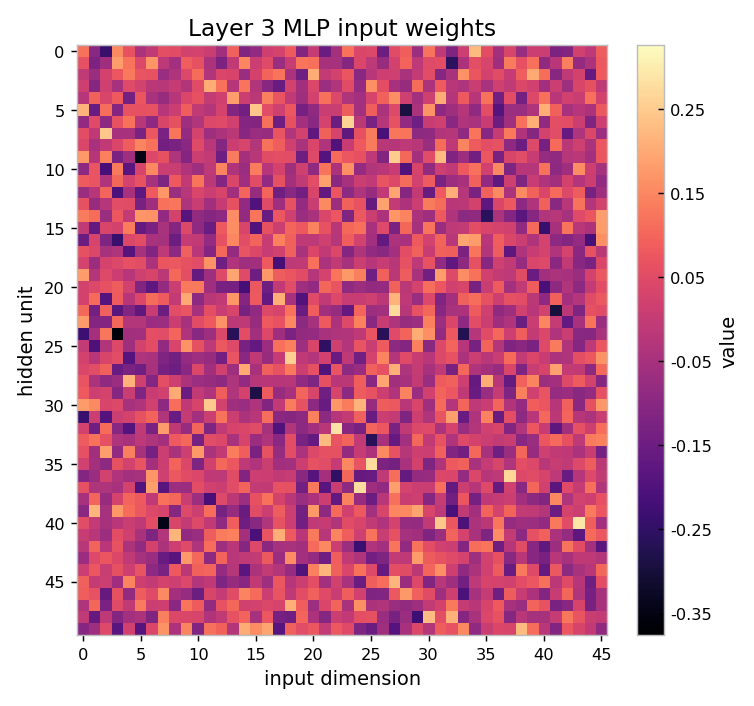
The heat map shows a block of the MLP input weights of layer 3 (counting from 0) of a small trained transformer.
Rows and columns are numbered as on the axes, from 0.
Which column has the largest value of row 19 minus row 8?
22
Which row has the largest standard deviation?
24
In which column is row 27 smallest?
21
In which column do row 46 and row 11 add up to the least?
36
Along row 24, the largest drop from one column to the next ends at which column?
3
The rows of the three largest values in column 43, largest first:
40, 10, 13
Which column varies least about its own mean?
42
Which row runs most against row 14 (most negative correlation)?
49
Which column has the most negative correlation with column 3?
2
